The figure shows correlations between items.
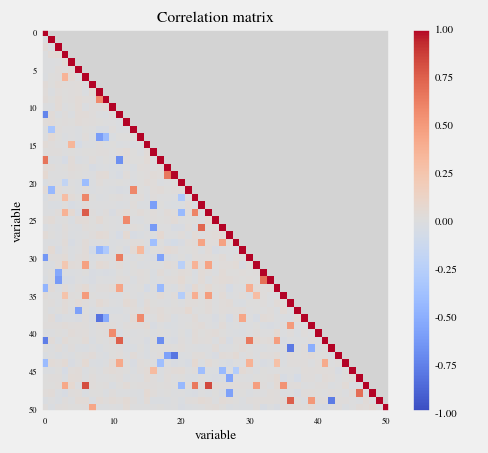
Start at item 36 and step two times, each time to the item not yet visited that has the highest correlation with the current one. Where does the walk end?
39
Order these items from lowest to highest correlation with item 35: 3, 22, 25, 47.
25, 3, 22, 47
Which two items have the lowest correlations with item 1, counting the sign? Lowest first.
21, 13
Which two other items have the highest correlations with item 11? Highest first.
41, 30
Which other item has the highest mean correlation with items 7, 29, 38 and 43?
14
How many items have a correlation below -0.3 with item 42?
3
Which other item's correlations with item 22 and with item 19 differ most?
43
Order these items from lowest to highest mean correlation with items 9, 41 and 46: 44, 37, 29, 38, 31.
38, 29, 37, 31, 44
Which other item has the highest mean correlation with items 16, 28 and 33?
32
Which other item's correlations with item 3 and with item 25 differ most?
12
